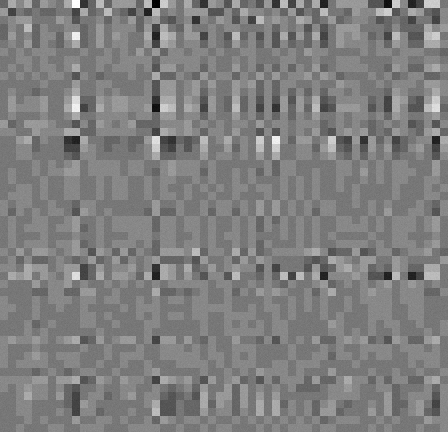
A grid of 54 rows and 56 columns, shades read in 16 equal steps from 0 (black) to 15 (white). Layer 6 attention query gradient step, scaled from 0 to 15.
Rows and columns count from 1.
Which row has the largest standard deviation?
1
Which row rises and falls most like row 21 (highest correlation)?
22
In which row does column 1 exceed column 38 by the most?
2
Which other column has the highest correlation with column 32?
25
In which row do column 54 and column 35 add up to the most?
18
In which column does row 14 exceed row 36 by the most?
10
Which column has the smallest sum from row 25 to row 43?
20
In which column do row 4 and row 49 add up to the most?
4
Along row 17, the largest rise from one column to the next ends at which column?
21
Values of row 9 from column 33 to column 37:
6 8 6 8 6
